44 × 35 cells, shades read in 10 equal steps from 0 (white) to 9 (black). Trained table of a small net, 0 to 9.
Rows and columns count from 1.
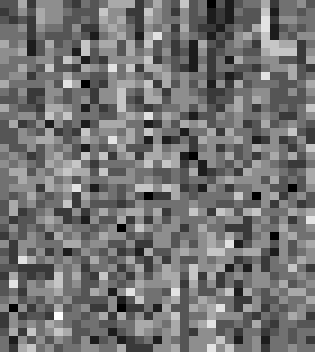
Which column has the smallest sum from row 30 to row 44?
24
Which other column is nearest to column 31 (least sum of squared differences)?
1
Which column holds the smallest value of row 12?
14
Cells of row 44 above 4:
19
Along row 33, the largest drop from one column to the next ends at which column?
3
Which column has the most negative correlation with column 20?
13
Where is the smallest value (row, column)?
40, 7
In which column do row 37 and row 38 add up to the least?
20
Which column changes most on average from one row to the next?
17
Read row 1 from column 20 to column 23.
6 2 6 5
